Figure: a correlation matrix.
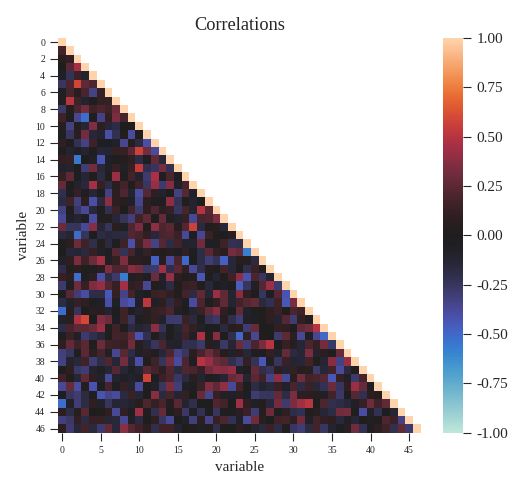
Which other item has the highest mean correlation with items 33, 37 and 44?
3
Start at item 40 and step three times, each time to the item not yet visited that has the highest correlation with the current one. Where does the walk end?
43
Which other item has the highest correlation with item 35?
18
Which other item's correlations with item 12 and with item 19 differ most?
42
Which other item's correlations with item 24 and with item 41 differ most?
2
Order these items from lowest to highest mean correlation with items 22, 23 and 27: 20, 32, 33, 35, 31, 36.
35, 33, 31, 20, 32, 36
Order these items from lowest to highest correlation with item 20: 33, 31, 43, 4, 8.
33, 4, 8, 31, 43
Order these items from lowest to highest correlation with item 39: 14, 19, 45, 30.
45, 30, 14, 19
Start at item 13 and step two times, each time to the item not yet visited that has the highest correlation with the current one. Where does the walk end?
15
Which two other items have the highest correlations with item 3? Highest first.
33, 2
